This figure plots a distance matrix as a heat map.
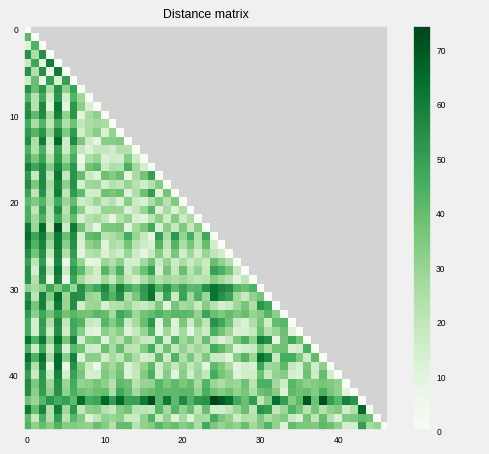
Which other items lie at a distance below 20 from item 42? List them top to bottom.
33, 41, 46
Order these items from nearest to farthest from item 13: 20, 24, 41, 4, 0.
20, 41, 24, 0, 4
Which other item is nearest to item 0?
2
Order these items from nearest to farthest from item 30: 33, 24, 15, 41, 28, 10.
33, 28, 41, 15, 10, 24
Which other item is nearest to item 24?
16
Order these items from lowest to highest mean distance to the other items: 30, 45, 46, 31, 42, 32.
45, 32, 46, 42, 31, 30
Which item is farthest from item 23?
4
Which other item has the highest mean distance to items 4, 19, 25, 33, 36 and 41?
43
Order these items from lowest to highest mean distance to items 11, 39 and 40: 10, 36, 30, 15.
15, 10, 36, 30
